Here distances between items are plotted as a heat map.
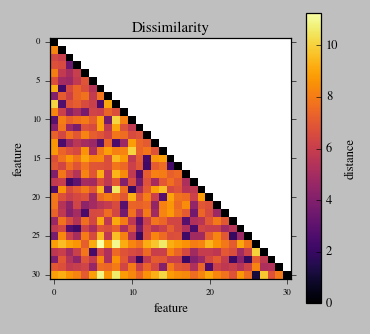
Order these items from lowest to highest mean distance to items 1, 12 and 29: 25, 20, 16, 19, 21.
16, 20, 21, 25, 19
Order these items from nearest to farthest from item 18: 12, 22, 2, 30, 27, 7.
2, 22, 27, 7, 12, 30
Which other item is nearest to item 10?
19
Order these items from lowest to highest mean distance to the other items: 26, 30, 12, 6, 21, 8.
21, 12, 6, 8, 30, 26
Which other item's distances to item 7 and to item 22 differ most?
4
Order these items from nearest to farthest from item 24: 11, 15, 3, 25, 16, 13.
3, 11, 25, 13, 16, 15
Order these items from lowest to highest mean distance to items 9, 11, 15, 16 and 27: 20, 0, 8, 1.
0, 1, 20, 8
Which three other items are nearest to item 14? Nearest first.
20, 29, 5
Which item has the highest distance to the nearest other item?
7
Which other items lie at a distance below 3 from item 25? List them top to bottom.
11, 17, 23, 28
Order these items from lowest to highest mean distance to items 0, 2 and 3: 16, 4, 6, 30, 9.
9, 4, 16, 6, 30
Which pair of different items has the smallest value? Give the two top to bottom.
26, 30
